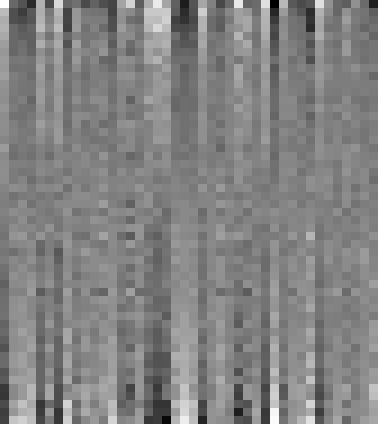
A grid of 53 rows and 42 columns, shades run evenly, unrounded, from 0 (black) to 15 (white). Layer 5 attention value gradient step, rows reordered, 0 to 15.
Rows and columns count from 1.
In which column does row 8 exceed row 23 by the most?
18
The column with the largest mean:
12
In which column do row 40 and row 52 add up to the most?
31
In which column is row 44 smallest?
1
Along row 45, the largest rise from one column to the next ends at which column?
20
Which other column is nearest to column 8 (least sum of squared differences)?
22
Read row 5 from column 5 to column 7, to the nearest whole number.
9 7 9
